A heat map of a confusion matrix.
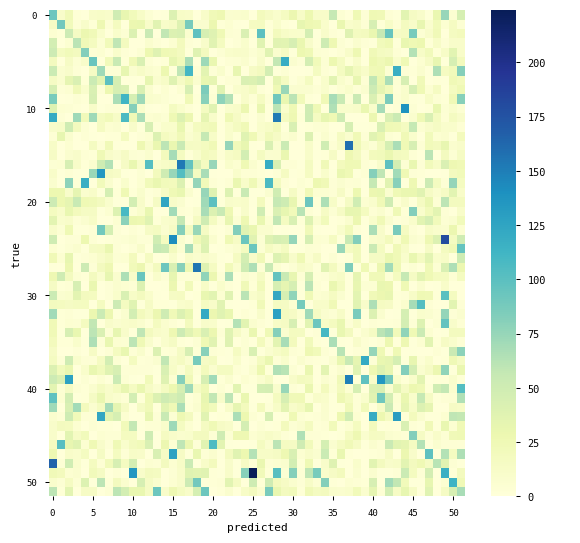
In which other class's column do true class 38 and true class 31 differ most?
46
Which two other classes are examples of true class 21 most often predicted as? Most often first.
9, 45
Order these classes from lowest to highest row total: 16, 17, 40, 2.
17, 40, 2, 16
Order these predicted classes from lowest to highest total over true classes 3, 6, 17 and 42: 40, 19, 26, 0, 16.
26, 40, 19, 0, 16
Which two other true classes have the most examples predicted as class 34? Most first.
50, 20
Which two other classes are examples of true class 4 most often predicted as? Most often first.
45, 0
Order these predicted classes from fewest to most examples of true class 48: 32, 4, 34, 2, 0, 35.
4, 34, 32, 35, 2, 0
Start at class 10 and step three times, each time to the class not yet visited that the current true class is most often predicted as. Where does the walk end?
47
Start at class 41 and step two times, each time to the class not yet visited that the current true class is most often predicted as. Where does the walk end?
49
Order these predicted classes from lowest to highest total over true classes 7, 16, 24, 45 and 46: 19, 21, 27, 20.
21, 19, 27, 20
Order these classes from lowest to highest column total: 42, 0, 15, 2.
2, 15, 42, 0
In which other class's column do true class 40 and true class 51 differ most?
13
